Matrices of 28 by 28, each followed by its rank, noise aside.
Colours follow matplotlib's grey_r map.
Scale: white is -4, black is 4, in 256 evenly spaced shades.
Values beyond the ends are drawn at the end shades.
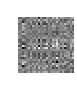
three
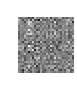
five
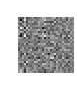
four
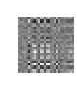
one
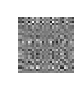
two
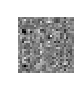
five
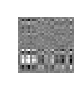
one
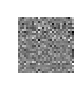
four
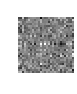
four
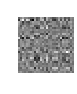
three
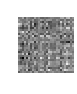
four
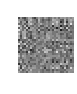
four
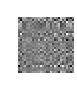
two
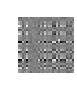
one
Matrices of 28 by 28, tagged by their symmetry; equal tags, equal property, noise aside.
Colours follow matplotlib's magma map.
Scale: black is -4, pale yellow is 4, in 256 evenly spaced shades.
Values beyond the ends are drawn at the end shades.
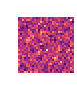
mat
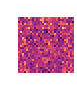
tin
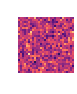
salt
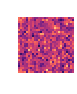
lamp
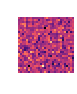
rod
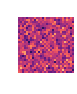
salt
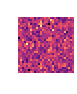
lamp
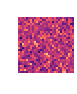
mat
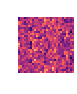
lamp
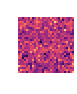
tin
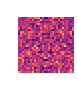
tin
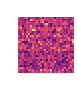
tin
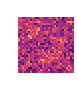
salt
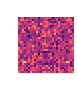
tin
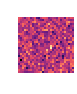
salt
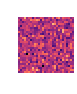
lamp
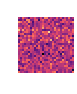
tin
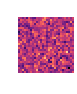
salt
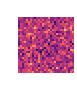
salt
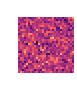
mat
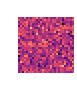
rod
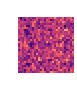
lamp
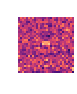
tin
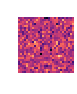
tin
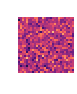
rod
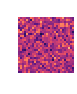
salt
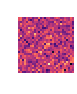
salt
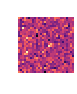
lamp
